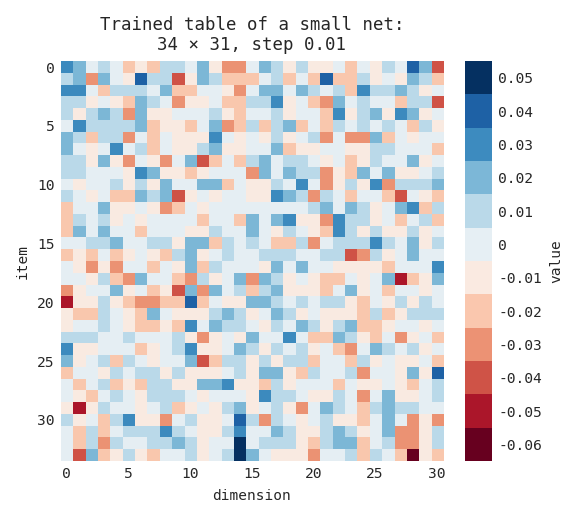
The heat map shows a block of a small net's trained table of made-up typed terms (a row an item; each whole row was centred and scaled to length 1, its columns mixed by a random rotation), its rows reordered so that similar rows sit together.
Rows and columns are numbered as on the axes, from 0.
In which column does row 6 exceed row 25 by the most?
12
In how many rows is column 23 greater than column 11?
16
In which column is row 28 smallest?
24
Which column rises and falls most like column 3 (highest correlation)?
28
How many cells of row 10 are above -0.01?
21
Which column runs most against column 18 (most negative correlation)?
11
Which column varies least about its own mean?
29
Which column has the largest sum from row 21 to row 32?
14
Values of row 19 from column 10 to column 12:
0.02 -0.03 0.02
